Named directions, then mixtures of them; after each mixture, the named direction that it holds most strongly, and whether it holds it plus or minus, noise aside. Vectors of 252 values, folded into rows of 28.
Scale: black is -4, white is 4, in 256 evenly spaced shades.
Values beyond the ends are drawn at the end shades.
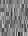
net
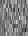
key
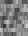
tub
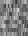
tub, minus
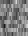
tub, plus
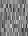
key, plus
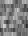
tub, minus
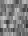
tub, minus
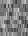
tub, minus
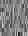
net, plus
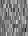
key, plus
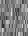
net, minus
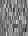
key, plus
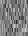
key, minus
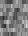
tub, plus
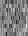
key, minus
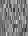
key, plus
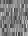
net, plus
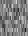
key, plus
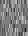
key, plus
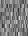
net, minus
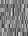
net, minus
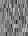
key, minus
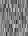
key, minus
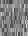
net, plus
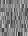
net, plus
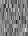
key, minus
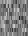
key, minus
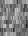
tub, minus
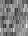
tub, plus
